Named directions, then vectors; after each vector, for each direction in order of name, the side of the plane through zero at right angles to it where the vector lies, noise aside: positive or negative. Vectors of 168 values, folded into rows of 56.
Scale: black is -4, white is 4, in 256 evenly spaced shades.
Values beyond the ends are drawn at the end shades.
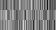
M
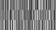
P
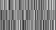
negative, negative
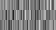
negative, negative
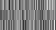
negative, negative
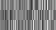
negative, positive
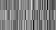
positive, negative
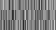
negative, negative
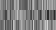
negative, positive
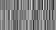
positive, negative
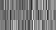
negative, positive
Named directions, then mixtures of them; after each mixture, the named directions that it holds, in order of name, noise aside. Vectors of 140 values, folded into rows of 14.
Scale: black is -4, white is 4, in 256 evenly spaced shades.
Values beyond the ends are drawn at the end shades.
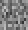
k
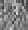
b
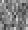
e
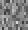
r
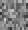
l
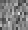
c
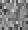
l, r.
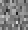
k, r.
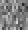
b, e, r.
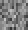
e, l.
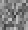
c, e, l.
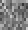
e, k, l.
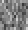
e.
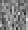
c, e.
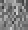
b.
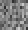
e, k, l.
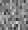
e, k, r.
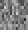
b, c, k.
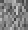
b.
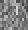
b.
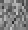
b.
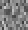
k, r.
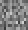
k.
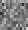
e, k, l.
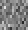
k, l, r.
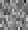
c, r.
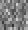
e, l, r.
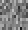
e, l, r.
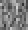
b, e.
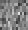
c.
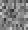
l.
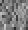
e.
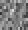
l, r.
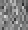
b, r.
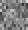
e, l.
